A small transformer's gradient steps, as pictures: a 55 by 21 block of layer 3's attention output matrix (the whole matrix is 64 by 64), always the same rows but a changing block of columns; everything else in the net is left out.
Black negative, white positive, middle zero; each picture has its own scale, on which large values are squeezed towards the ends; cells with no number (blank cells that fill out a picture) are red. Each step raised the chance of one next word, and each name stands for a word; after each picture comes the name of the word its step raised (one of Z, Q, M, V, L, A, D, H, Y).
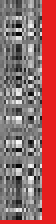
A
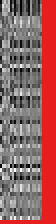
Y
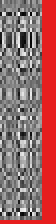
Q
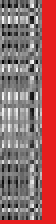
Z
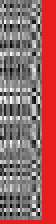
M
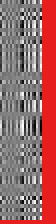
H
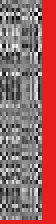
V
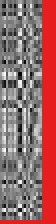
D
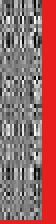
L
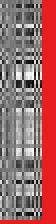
D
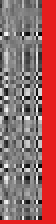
A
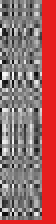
D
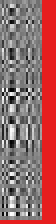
M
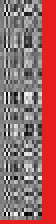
Q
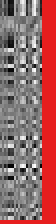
Y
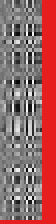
H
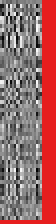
L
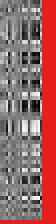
H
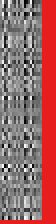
Y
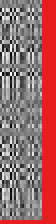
V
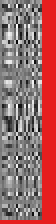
H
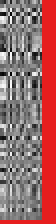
V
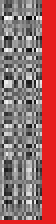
L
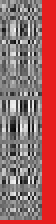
H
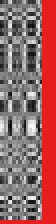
H
